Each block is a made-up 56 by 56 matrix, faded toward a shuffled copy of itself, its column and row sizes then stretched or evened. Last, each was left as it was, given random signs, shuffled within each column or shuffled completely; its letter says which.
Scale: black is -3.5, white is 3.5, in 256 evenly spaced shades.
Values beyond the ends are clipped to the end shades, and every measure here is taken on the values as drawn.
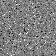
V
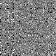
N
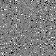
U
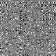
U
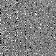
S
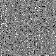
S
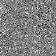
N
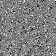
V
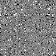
N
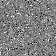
V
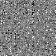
N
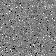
V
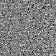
S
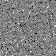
V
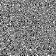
N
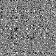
N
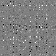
U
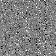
S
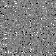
U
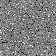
V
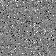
V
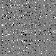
U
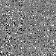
N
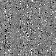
S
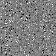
S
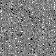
S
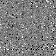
N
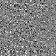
U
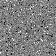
V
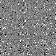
N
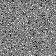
V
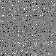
U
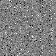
S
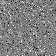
V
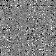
N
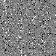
S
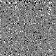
U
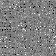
U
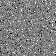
V
